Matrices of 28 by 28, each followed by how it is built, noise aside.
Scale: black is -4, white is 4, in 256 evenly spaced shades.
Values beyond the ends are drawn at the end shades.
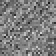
Hankel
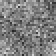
smooth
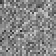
Hankel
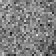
smooth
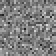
blocks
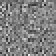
low rank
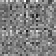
low rank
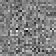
low rank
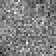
smooth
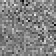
upper triangular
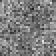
smooth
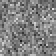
smooth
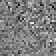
upper triangular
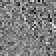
upper triangular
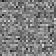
blocks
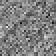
Hankel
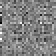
low rank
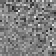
upper triangular
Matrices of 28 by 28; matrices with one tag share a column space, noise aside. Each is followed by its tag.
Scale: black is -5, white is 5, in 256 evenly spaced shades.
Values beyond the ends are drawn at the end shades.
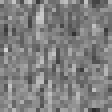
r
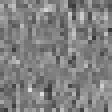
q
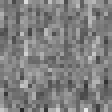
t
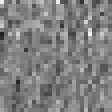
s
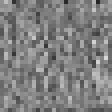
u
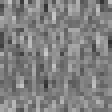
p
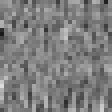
s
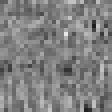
s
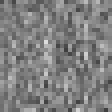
u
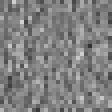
u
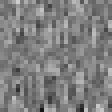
s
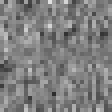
s
